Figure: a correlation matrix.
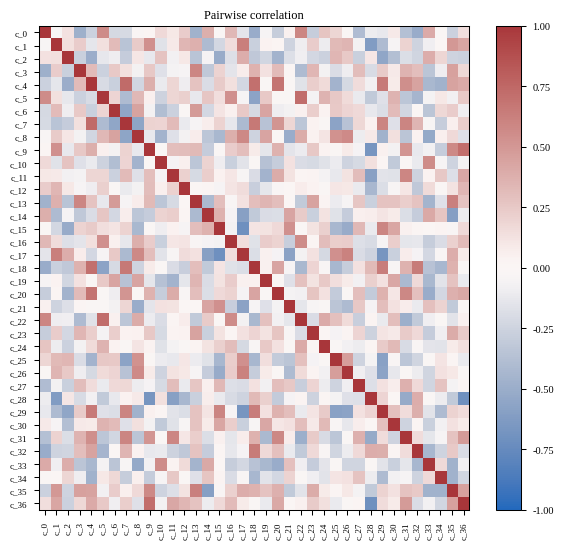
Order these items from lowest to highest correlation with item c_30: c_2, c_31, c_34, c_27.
c_2, c_31, c_34, c_27
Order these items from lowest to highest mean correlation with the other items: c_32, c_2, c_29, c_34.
c_2, c_34, c_32, c_29
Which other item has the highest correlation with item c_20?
c_4
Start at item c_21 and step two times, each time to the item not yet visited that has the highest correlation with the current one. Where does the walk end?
c_29
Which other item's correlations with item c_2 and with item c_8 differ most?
c_33
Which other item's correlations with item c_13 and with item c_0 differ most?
c_3
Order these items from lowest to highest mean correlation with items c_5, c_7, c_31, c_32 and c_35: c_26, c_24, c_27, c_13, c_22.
c_22, c_26, c_24, c_27, c_13
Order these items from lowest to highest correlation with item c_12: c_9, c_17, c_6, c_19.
c_19, c_6, c_17, c_9
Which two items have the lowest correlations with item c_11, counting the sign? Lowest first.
c_28, c_19
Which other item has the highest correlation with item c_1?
c_17
